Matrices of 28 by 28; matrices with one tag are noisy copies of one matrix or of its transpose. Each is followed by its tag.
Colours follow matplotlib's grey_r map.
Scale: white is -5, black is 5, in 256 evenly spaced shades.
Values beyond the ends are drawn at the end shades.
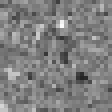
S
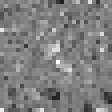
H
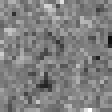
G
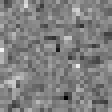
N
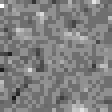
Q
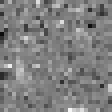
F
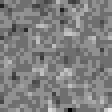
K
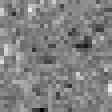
G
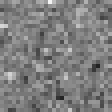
N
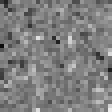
K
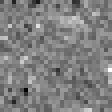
F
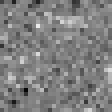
F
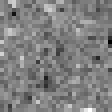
G
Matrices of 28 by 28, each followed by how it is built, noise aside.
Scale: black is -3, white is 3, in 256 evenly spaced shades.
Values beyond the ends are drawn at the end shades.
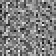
repeating rows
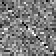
diagonal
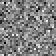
repeating rows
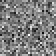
noise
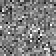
block diagonal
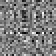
low rank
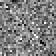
diagonal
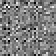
low rank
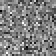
noise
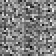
repeating rows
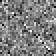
diagonal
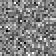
repeating rows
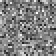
noise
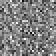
repeating rows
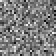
noise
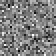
noise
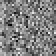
repeating rows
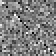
diagonal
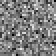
noise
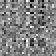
low rank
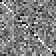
diagonal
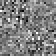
block diagonal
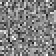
noise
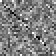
diagonal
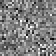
block diagonal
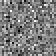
repeating rows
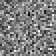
repeating rows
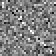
diagonal
